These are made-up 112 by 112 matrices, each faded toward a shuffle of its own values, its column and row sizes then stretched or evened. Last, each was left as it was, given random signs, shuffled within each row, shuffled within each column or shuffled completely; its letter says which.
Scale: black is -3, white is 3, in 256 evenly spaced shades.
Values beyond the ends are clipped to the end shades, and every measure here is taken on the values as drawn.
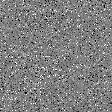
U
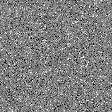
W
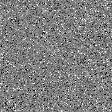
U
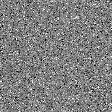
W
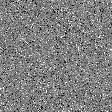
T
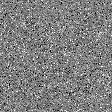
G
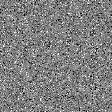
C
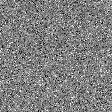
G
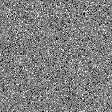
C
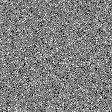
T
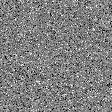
T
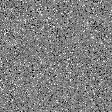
W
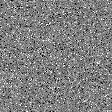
G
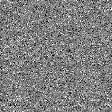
C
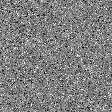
T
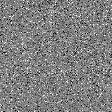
C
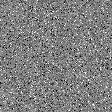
W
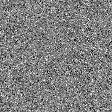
W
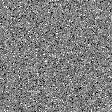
W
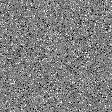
T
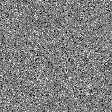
C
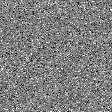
G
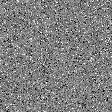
W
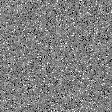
W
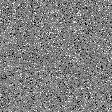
G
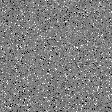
W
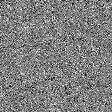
U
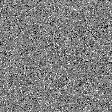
U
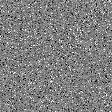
W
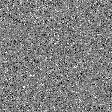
G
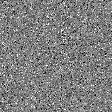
W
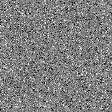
U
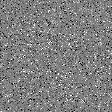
U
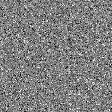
C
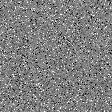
T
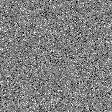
T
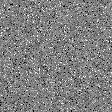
G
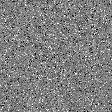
W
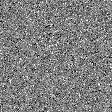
T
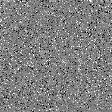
C
